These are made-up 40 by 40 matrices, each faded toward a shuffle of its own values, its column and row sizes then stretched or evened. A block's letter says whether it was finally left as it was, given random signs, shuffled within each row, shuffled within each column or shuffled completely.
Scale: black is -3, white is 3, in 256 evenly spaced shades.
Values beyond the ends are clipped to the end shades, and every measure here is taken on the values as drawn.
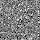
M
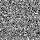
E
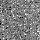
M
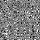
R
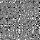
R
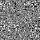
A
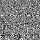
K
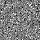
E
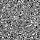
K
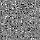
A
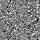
M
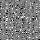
R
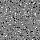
E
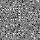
A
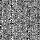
M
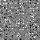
A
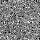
K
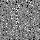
M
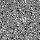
M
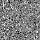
M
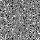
M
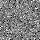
E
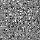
A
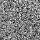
M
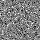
E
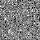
M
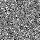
E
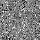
M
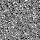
E
